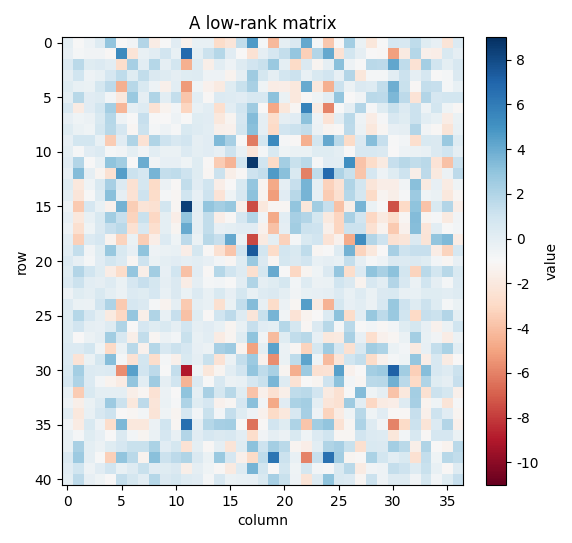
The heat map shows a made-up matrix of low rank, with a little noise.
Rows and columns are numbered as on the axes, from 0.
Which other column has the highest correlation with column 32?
21
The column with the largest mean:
17
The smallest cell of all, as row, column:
30, 11
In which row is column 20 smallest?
18
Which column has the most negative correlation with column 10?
32
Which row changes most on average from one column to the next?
15
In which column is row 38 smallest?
22
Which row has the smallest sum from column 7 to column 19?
6
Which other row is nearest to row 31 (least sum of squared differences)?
5
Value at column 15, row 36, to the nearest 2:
0
